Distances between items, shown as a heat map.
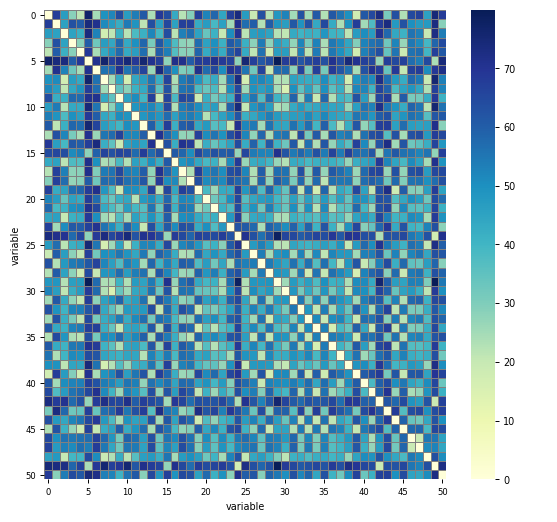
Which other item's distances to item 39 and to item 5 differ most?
0
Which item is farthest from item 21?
5
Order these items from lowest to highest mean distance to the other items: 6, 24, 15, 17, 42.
17, 6, 15, 42, 24
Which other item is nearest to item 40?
27
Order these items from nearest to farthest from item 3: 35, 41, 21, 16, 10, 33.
35, 33, 16, 10, 21, 41
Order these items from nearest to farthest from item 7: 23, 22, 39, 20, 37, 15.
22, 20, 37, 39, 23, 15
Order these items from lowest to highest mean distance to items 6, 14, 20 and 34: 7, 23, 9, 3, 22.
9, 22, 7, 3, 23
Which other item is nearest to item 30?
8
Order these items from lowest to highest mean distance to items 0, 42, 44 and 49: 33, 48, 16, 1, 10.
33, 48, 16, 10, 1
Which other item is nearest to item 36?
34
